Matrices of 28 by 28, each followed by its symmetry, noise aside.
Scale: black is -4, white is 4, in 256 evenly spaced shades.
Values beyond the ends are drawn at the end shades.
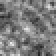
symmetric across the other diagonal.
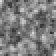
same after a half turn.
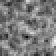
no symmetry.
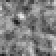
antisymmetric.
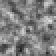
antisymmetric.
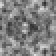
mirrored top to bottom.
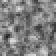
no symmetry.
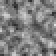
antisymmetric.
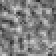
no symmetry.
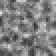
antisymmetric.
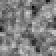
no symmetry.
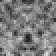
mirrored left to right.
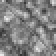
symmetric across the other diagonal.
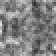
mirrored top to bottom.
